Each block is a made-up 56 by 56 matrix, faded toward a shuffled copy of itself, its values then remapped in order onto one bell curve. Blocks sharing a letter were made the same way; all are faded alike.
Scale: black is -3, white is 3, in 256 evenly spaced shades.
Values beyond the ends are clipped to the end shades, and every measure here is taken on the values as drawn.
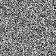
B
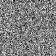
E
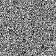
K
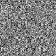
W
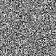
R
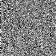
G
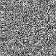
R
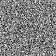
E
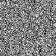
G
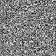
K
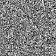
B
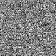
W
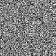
R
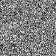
R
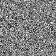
B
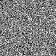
K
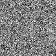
K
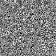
G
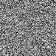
K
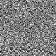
W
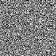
W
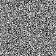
G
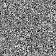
B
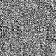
R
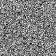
K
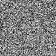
E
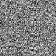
R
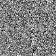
G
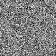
E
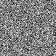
E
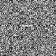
W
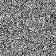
B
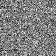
K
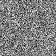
E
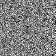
G
